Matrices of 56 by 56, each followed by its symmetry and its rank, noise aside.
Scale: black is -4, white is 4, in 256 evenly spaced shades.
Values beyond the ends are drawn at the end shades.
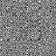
symmetric, rank six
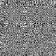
no symmetry, rank six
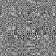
no symmetry, rank six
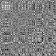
symmetric, rank six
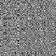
no symmetry, rank six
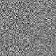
no symmetry, rank seven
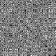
symmetric, rank six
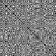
symmetric, rank six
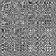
symmetric, rank six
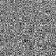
no symmetry, rank seven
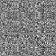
no symmetry, rank six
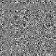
no symmetry, rank seven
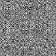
antisymmetric, rank six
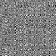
antisymmetric, rank six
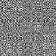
no symmetry, rank seven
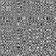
symmetric, rank six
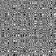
antisymmetric, rank six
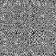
symmetric, rank six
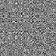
antisymmetric, rank six
